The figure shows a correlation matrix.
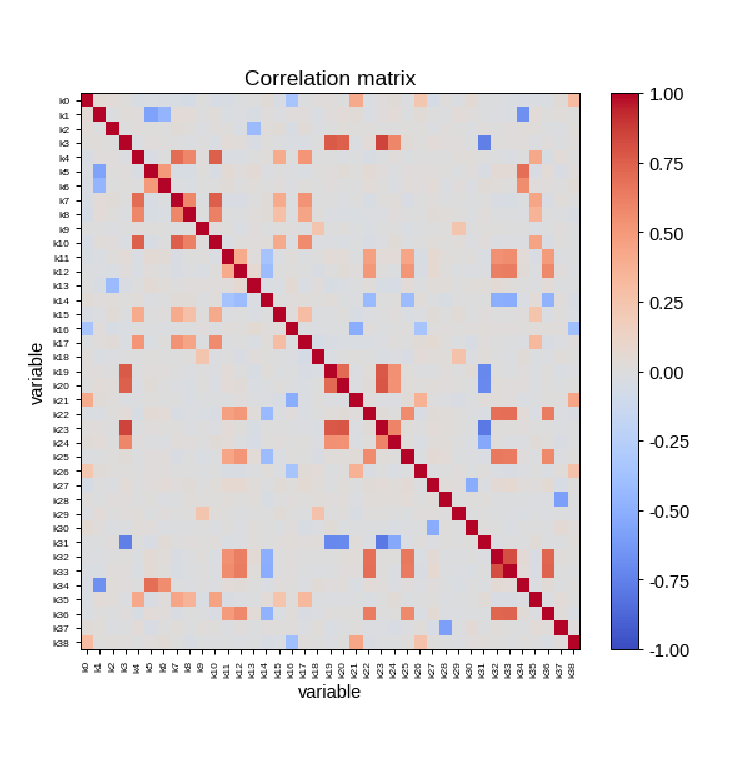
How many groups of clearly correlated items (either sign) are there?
9
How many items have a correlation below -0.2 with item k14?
7
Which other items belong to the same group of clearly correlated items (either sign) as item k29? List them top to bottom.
k9, k18
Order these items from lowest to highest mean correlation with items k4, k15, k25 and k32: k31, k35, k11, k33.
k31, k35, k11, k33
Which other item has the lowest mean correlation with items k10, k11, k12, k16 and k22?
k14
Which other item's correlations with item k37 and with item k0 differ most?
k28
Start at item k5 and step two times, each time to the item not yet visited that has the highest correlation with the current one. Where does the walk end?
k6
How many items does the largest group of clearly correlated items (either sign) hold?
8
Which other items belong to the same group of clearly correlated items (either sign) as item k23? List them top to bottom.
k3, k19, k20, k24, k31
